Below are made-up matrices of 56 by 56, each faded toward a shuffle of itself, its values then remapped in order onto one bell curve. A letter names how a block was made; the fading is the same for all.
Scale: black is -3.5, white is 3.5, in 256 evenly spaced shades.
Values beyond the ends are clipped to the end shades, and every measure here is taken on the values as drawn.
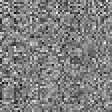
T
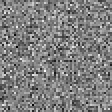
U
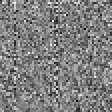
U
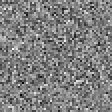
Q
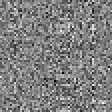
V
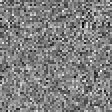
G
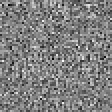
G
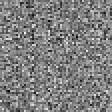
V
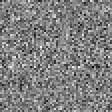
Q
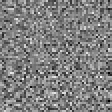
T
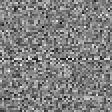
G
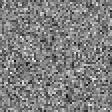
Q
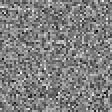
Q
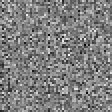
U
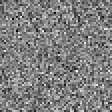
Q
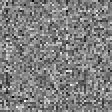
U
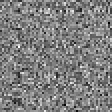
T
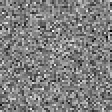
Q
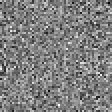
U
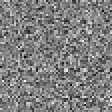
G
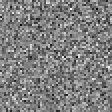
Q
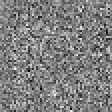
U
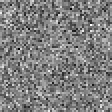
Q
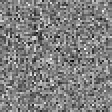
U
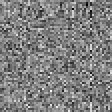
V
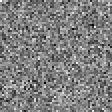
Q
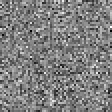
G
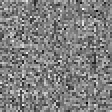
U
